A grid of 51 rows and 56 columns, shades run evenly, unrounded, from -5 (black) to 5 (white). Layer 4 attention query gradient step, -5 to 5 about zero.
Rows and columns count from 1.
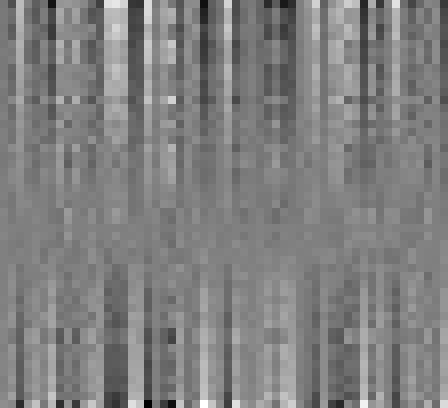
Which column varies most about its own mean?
26
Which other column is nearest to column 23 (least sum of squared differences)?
27
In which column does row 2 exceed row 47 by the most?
19
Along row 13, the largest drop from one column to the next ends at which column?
23
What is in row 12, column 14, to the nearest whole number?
2
